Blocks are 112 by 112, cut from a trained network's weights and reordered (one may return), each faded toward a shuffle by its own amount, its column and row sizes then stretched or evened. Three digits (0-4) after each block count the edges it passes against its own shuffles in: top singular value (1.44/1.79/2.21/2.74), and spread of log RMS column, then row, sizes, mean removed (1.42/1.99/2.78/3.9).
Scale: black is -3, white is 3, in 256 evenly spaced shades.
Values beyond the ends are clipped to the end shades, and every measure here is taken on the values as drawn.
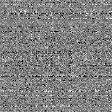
1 2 3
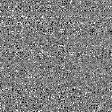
0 2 3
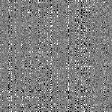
0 4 3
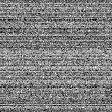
4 0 1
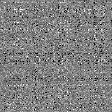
0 2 3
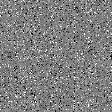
0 2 1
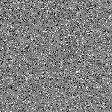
2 0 1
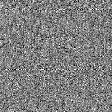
1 0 2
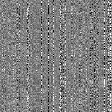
3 4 0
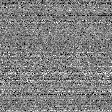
2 0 3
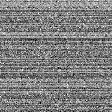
4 0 0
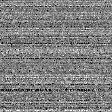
4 1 3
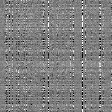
4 4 0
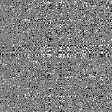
3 3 2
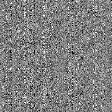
1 3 1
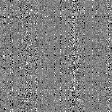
0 4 2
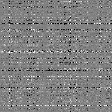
2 3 4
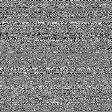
1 0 4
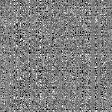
1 4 0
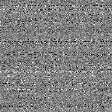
1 2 3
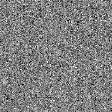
0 2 1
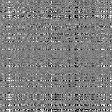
4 2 4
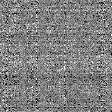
2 3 0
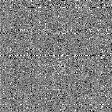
1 2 3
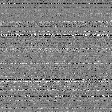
3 0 4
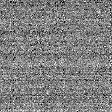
2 2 1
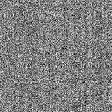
2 0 1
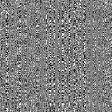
4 4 0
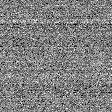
1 0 1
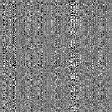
3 4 2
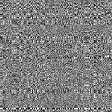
4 2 3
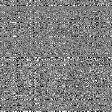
2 1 4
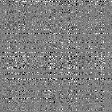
0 3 4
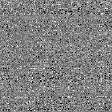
0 2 3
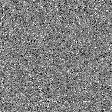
0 0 0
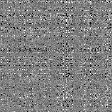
1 3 3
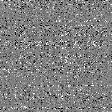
1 2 3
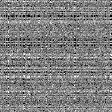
4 3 2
